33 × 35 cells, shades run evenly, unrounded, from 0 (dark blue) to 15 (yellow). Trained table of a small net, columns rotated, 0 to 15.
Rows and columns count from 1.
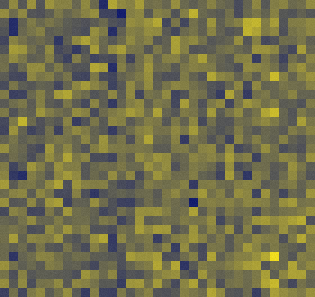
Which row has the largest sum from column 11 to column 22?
6
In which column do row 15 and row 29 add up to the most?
31
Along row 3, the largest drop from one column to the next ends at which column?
19
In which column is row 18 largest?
8
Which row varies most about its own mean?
29
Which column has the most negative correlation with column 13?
28
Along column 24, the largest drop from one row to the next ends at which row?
10
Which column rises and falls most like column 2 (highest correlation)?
20
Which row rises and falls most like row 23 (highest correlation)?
21
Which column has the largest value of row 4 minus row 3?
11
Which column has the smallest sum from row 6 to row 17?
13
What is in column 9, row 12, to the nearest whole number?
5
